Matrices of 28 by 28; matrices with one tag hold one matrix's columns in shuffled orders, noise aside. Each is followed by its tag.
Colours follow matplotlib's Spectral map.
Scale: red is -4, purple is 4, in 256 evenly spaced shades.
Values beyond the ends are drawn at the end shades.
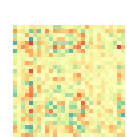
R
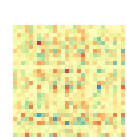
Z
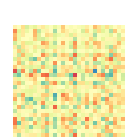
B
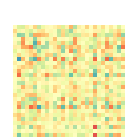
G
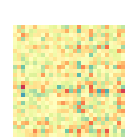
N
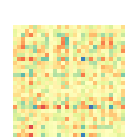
G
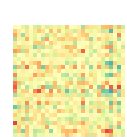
N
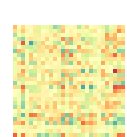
Z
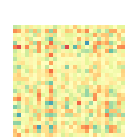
R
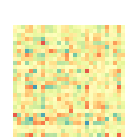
Z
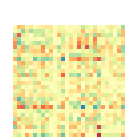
G
